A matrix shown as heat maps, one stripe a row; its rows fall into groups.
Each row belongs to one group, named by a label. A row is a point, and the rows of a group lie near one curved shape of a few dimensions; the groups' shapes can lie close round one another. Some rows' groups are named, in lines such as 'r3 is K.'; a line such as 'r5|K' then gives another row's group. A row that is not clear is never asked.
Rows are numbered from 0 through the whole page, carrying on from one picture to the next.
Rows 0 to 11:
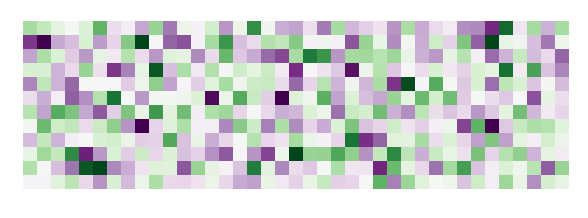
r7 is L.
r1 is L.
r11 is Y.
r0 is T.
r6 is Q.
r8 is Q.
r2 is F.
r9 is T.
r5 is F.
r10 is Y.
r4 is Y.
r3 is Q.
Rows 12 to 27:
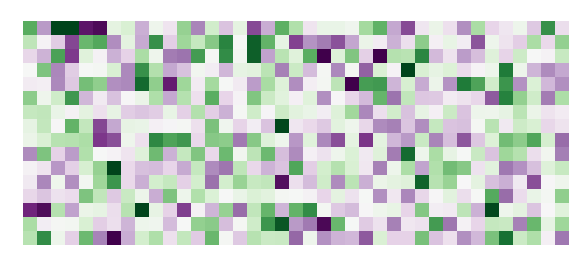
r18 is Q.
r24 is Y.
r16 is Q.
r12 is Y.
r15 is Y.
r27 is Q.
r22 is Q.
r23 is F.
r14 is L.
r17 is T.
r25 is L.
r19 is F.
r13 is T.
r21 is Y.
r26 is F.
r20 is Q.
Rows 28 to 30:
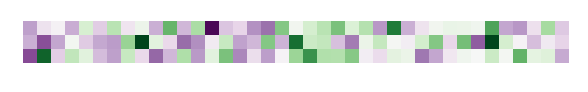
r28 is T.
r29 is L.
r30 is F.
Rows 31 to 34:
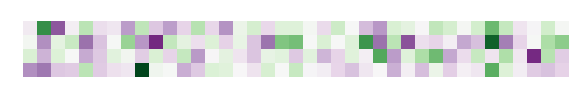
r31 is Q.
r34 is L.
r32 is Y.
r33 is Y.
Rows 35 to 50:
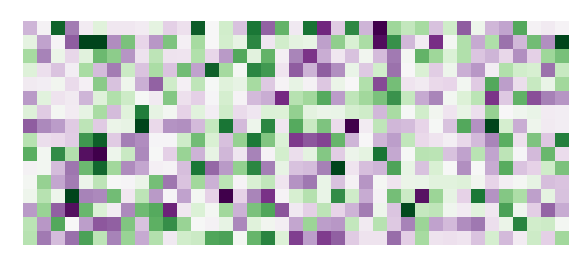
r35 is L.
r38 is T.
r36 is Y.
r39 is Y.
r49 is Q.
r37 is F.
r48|Y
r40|F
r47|T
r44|Y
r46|Y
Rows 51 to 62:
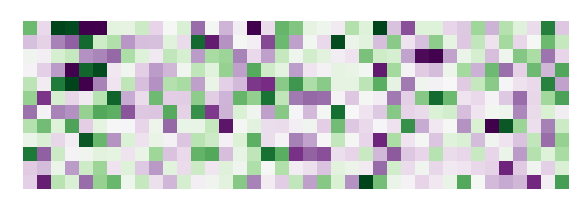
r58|T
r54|Y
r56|F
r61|Y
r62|Q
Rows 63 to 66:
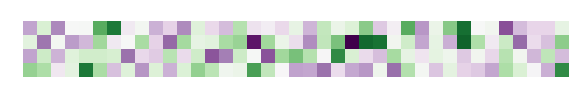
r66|T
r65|T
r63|Q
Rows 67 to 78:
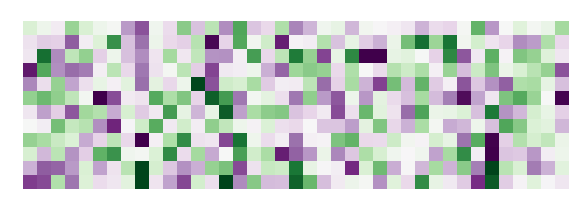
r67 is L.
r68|F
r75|L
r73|T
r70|F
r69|Q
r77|L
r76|F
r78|L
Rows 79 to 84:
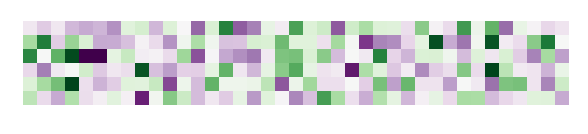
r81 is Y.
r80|F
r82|L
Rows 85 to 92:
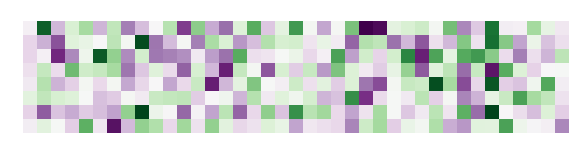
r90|Q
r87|Q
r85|Q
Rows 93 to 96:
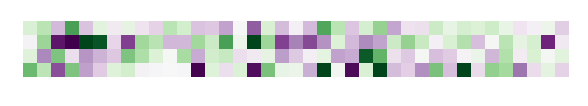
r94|Y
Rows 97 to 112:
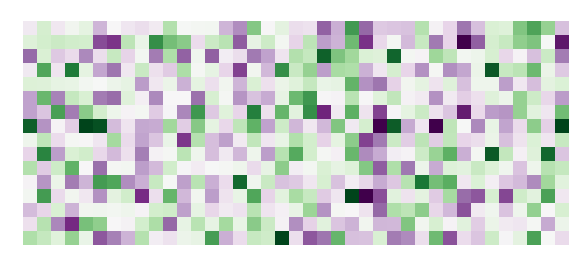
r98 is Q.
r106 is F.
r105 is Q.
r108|F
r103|L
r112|F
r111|Y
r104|Y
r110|L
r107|Y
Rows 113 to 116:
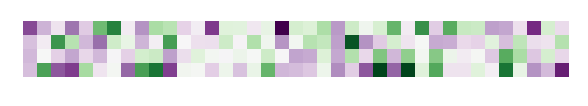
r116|Y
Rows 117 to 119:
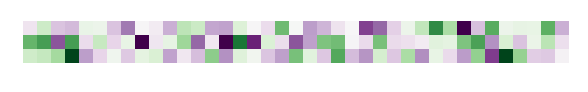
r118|L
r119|T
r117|F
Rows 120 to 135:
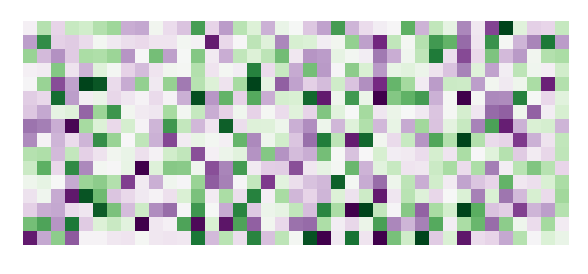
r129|L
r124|Y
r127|T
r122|F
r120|T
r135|L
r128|Q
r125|L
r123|L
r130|L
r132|Y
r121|F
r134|L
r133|Q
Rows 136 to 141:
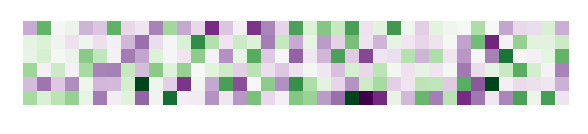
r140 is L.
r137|L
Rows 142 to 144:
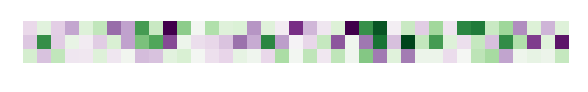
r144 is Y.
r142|Q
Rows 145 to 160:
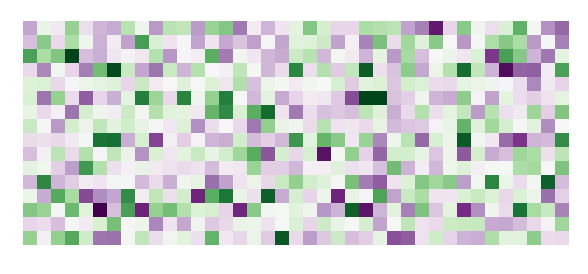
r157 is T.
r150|Q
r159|Q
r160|F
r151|T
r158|Q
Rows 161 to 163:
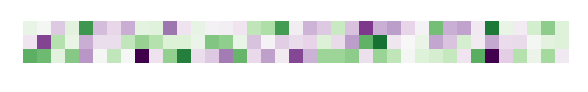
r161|F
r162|Q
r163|L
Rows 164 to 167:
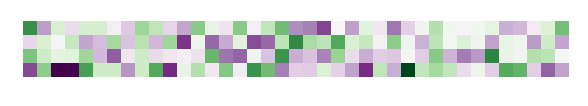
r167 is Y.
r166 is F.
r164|F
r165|T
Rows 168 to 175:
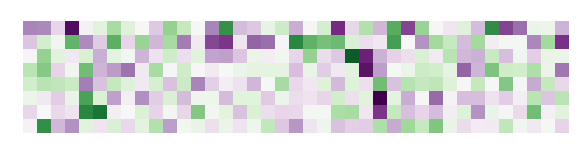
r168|T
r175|Y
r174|Y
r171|Q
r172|Y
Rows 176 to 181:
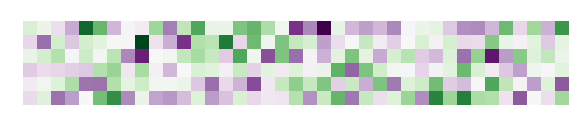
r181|Q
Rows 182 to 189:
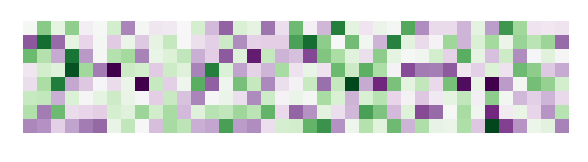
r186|L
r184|L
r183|F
